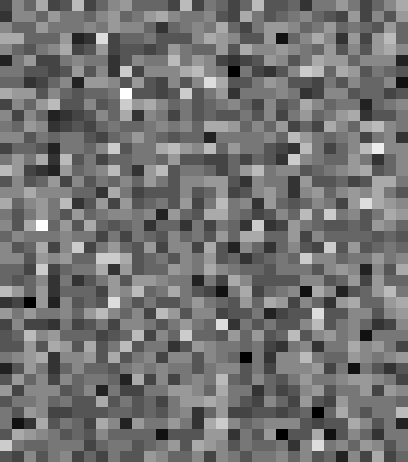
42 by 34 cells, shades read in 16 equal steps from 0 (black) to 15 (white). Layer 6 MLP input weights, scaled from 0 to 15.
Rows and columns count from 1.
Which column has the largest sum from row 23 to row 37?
4
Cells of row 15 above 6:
15
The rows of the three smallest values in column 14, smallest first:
40, 20, 3
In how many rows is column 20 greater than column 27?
12
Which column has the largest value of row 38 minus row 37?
34
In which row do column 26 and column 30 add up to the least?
27
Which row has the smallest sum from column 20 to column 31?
38
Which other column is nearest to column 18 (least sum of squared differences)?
9
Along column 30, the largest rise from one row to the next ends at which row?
35
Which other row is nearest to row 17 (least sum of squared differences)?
37
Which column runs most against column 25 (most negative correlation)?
18
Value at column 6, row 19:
11
